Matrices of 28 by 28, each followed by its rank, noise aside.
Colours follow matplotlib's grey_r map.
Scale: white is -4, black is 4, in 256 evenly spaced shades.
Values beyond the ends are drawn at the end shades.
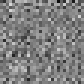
four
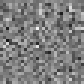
eight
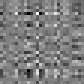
two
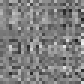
three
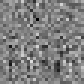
six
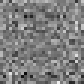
four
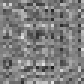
three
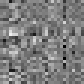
three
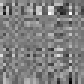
three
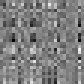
two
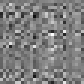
three
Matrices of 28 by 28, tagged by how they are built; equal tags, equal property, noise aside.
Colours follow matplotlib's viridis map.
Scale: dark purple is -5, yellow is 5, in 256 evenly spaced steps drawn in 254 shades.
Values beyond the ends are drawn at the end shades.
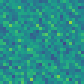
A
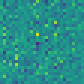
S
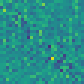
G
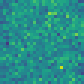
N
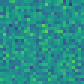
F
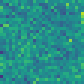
N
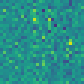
S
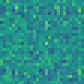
F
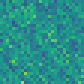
A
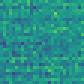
F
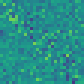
G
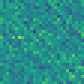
A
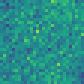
N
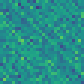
A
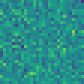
F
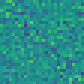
G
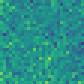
N
